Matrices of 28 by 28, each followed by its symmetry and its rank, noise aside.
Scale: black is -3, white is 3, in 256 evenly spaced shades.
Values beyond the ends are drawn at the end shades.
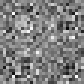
symmetric, rank five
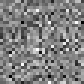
no symmetry, rank six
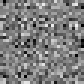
no symmetry, rank six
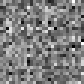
no symmetry, rank six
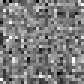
no symmetry, rank six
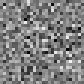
no symmetry, rank six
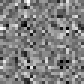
symmetric, rank five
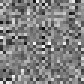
no symmetry, rank five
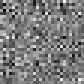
no symmetry, rank five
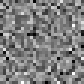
symmetric, rank six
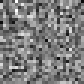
no symmetry, rank seven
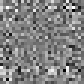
no symmetry, rank five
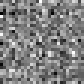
no symmetry, rank five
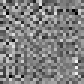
no symmetry, rank five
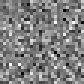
antisymmetric, rank six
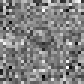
no symmetry, rank six
